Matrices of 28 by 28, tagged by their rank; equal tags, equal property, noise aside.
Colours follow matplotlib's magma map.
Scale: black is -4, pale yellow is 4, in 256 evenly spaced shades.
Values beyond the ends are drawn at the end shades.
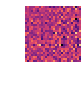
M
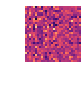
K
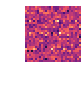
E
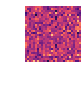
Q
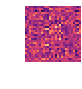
M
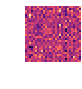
K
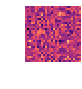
Q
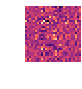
M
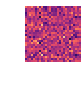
M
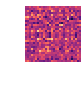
K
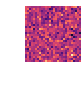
E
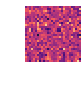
K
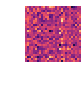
K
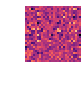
K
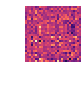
M
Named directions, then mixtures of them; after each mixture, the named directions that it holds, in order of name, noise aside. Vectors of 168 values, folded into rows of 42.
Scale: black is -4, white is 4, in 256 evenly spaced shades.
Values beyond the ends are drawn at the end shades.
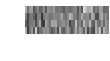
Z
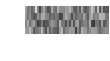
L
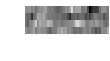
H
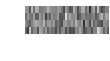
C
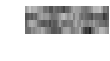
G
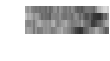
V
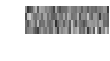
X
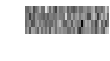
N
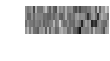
L, N, V.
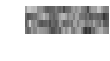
G.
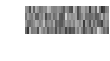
C.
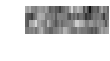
G, H.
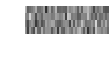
N, X, Z.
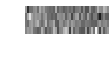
V, X.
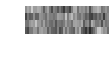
C, G, L.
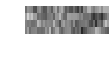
H, L, V.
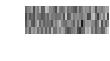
N.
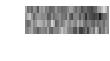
H, V, X.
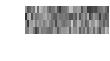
H, X.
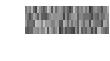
C, L, X.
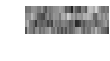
H.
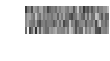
C, Z.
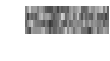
C, G.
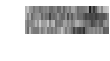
C, H, V.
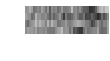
H, V.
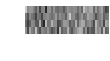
N, Z.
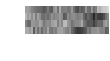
V.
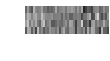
N, Z.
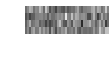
G, N.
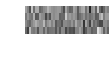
C.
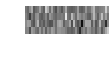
N.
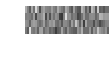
C, L.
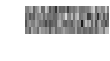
G, N.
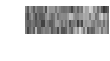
H, V, Z.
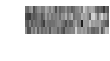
N, V, Z.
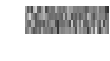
L, N, X.
